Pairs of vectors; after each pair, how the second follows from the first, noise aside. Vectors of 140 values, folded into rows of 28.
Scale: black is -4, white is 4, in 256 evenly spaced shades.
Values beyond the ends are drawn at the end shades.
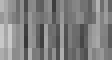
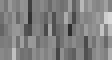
reversed, partly zeroed.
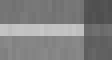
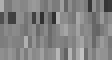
wrapped around, negated, partly zeroed.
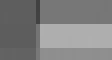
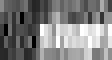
scaled up.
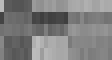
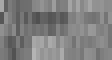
shrunk.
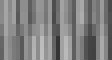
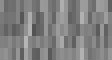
wrapped around, negated, shrunk.
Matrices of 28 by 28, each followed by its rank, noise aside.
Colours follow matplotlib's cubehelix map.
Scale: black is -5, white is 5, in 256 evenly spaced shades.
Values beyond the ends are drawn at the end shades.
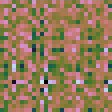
three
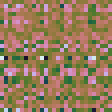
three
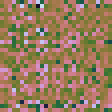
four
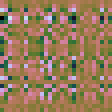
two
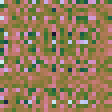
two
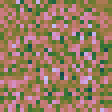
six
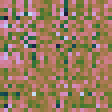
three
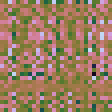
three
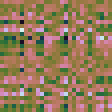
two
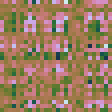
three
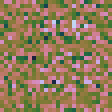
six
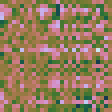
three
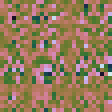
four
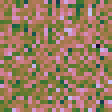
six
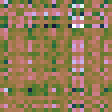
two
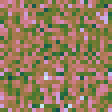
six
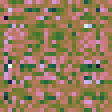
three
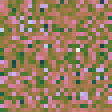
eight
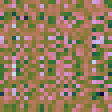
three
